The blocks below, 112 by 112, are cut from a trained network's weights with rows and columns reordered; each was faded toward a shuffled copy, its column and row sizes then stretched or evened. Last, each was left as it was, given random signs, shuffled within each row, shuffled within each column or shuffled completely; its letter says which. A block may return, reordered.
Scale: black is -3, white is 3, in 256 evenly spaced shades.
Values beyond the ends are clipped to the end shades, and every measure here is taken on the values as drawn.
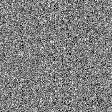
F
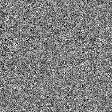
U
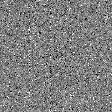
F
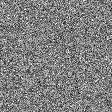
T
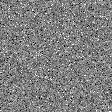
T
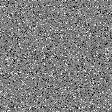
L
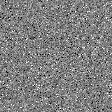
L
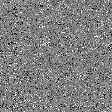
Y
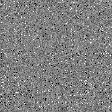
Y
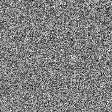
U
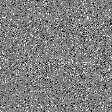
U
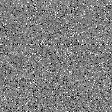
U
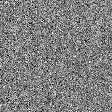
F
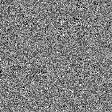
U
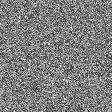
T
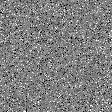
T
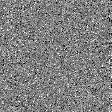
F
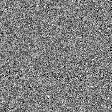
U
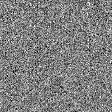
F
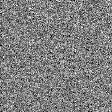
F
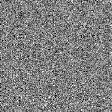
Y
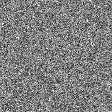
F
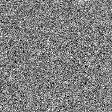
U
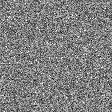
T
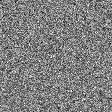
T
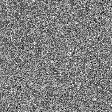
F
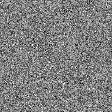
U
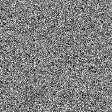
U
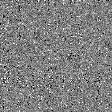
U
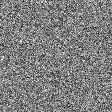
T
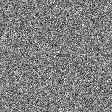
T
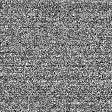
Y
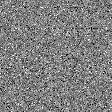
L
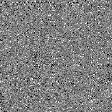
Y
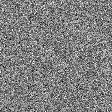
F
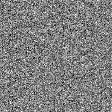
F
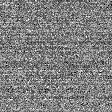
L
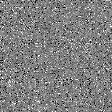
Y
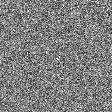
F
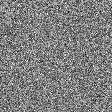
T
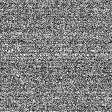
L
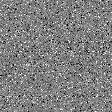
L
